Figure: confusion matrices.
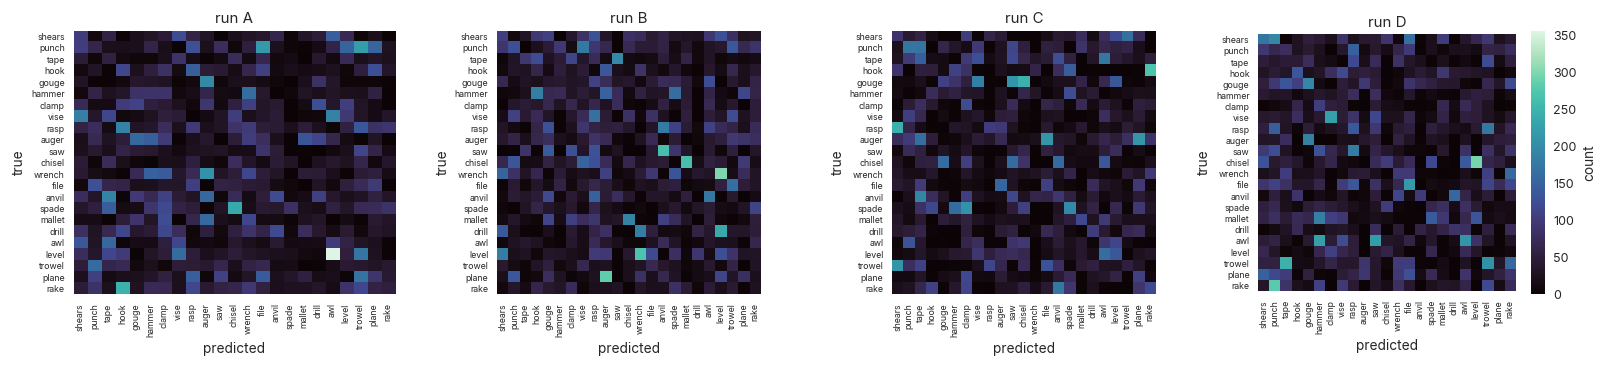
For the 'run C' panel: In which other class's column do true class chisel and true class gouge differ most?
vise
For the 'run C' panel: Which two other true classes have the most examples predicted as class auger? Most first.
file, rasp
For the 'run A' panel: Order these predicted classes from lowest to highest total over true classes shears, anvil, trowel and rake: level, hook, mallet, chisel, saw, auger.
mallet, saw, chisel, level, auger, hook
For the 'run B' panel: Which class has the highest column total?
rasp
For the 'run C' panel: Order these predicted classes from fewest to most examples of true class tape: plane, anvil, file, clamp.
plane, file, clamp, anvil
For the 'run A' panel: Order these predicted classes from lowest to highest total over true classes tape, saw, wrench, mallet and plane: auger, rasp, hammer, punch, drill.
drill, punch, hammer, rasp, auger
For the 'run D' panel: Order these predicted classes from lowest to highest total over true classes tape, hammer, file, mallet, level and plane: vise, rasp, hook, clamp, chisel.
chisel, hook, clamp, vise, rasp
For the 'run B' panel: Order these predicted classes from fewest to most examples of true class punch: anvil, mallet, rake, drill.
drill, mallet, anvil, rake
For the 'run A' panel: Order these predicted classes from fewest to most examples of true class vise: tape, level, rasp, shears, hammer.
rasp, hammer, level, tape, shears
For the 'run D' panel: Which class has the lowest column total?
anvil
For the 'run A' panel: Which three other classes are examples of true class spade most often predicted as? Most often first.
chisel, tape, clamp
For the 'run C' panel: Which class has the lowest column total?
wrench
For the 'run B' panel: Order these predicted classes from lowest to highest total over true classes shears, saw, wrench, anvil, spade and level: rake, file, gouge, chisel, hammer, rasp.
hammer, chisel, rake, file, gouge, rasp
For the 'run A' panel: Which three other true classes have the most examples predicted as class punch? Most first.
trowel, file, plane
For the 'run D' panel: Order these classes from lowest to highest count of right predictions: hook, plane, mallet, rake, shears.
plane, rake, mallet, hook, shears
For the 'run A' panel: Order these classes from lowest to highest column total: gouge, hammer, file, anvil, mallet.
mallet, anvil, gouge, hammer, file
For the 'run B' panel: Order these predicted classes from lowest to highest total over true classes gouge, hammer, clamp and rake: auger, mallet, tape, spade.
tape, mallet, auger, spade
